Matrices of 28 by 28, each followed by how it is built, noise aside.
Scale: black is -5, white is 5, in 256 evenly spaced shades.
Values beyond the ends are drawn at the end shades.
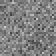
Hankel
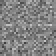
repeating columns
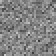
Hankel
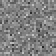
noise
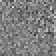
upper triangular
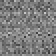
repeating columns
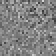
upper triangular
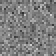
noise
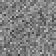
Hankel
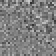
upper triangular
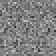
repeating columns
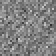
Hankel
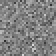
Hankel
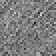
Hankel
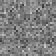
repeating columns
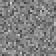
noise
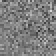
upper triangular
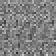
repeating columns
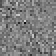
block diagonal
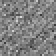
Hankel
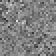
block diagonal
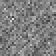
Hankel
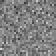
noise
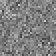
block diagonal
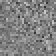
upper triangular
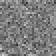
repeating columns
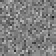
noise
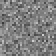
noise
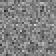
repeating columns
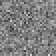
noise
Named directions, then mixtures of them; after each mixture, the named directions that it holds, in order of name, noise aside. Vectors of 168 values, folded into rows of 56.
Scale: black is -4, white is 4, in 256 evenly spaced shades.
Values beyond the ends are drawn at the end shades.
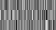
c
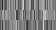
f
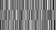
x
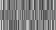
f, x.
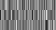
c.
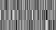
c.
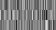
c.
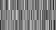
c, x.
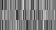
f.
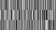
c.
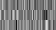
c, f.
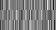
x.
